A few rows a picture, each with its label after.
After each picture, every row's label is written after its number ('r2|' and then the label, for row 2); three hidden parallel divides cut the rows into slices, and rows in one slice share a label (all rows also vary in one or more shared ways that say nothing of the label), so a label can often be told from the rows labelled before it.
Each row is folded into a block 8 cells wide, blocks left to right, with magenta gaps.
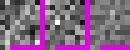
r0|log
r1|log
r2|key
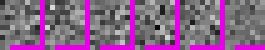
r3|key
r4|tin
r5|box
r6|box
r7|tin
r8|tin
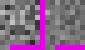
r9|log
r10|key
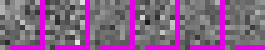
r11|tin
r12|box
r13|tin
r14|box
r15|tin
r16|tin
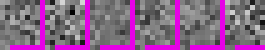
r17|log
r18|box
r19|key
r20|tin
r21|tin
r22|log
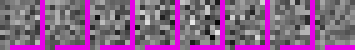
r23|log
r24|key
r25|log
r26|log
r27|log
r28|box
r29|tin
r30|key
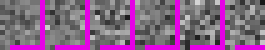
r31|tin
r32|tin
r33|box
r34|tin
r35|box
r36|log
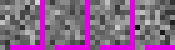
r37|box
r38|tin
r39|tin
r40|log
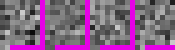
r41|log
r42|tin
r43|key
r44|log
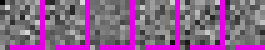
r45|box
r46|box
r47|tin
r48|box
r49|box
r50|tin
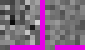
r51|box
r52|key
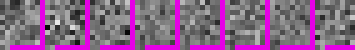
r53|key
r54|log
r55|tin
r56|tin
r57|key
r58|box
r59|key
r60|log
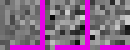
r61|tin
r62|log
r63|key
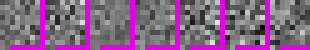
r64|tin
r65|box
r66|key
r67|key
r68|box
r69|log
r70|tin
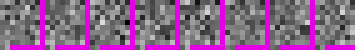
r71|log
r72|key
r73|log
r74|log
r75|log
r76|key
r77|tin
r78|key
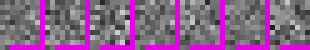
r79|tin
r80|tin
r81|box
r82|tin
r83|key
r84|tin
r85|tin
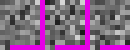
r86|box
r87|box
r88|box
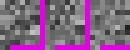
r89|tin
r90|tin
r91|key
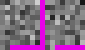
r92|box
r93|log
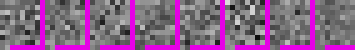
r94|log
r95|key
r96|tin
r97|tin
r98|box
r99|log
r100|tin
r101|tin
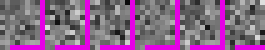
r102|key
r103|box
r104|log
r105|tin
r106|key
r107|box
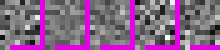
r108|log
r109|tin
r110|tin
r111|box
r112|log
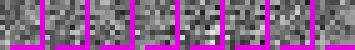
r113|key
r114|box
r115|key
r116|key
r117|box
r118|box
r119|log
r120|key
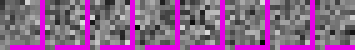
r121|tin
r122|box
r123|log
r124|key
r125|box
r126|box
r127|log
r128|key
